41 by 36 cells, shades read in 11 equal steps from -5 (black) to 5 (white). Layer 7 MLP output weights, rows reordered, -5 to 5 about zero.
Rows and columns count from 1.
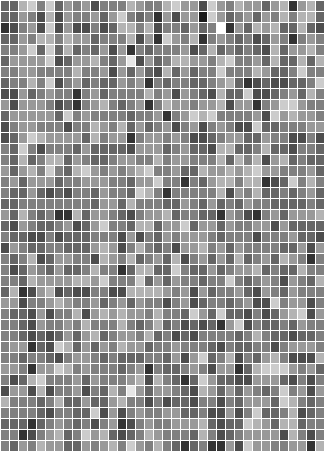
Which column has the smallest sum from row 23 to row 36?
35
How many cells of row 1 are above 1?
10
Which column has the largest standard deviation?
25
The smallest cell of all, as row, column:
2, 23
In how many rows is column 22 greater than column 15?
14
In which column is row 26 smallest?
32
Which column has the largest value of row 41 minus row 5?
15
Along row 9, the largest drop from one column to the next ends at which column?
29
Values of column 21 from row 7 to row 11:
1 0 1 1 1
